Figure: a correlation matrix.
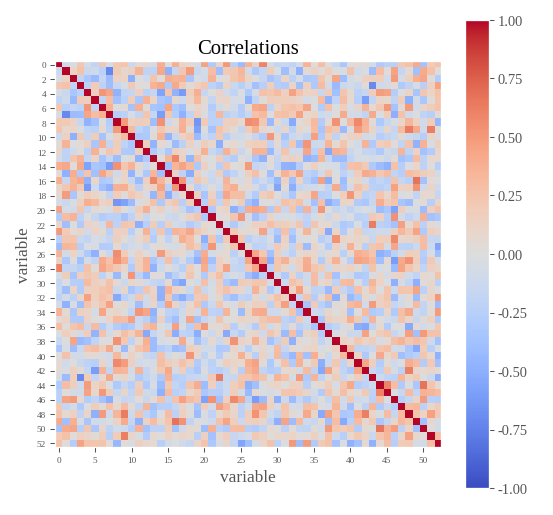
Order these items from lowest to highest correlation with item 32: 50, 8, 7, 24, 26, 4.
8, 24, 26, 50, 7, 4
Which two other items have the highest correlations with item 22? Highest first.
43, 47
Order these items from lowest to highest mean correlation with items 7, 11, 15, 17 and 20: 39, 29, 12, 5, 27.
29, 5, 39, 12, 27
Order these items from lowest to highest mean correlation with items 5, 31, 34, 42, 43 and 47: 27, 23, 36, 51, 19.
36, 19, 51, 23, 27
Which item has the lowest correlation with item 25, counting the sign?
52
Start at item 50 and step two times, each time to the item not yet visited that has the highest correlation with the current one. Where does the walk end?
45
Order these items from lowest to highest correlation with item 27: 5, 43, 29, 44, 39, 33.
29, 44, 5, 39, 33, 43
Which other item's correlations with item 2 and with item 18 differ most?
15
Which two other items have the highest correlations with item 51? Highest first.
9, 48
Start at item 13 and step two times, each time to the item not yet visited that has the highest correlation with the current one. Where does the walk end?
49
